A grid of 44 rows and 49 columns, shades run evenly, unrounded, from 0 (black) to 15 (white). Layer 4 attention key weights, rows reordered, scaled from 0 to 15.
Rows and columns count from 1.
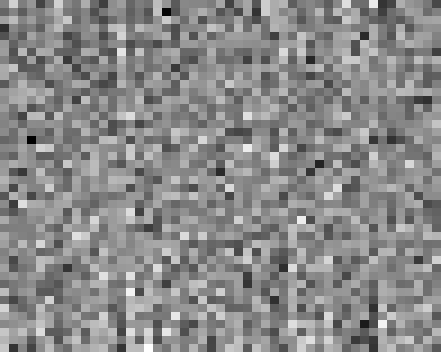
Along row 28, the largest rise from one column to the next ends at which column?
34
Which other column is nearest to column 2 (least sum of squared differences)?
8
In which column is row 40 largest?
20
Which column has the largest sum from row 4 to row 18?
14
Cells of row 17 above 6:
39
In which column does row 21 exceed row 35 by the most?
31
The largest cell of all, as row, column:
44, 17
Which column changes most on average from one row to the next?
25
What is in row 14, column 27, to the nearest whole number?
7
